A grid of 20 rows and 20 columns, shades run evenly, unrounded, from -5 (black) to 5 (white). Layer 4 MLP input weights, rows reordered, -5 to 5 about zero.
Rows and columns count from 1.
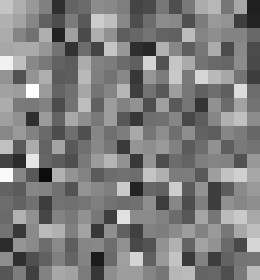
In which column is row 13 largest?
1
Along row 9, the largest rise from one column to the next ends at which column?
4
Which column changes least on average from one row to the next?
7
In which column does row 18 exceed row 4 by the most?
20
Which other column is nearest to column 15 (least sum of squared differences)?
6
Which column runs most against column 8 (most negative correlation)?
5
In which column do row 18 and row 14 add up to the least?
11
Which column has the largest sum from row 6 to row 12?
3
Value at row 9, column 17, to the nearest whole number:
0
